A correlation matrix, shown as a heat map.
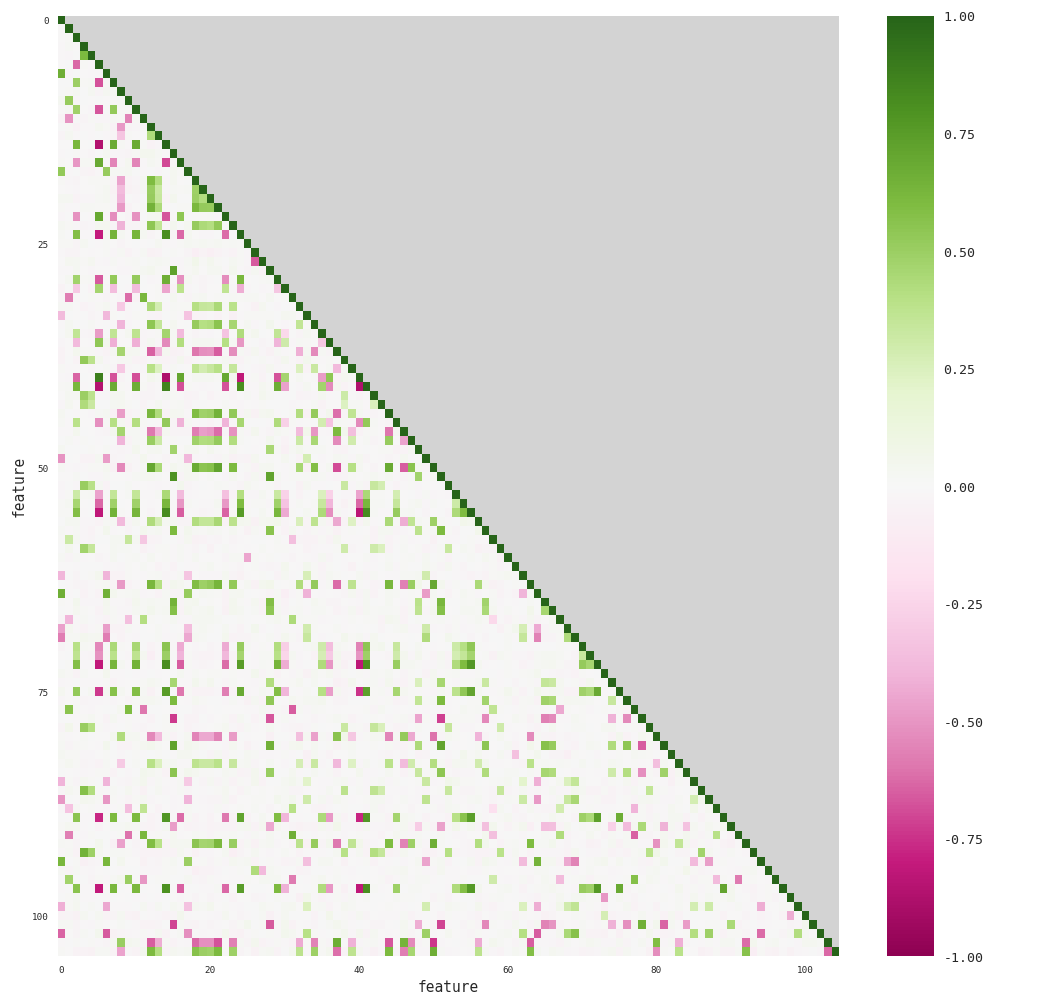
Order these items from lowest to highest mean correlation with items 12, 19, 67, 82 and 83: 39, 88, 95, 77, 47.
77, 95, 88, 39, 47
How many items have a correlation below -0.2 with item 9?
5
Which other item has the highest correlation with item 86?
3
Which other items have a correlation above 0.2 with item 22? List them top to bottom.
5, 16, 30, 36, 40
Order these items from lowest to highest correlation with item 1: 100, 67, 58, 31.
31, 67, 100, 58
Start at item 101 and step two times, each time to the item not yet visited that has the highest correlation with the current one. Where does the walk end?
90
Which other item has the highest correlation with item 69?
102
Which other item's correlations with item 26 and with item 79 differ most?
27
